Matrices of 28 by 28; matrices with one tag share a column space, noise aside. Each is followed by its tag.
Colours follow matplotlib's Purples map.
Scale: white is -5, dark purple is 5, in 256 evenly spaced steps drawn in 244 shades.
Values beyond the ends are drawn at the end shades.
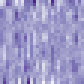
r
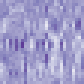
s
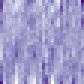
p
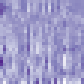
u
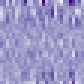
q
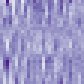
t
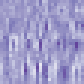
s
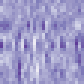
s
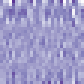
q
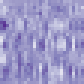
s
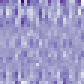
q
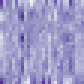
r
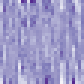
p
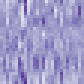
t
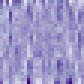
r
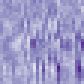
s
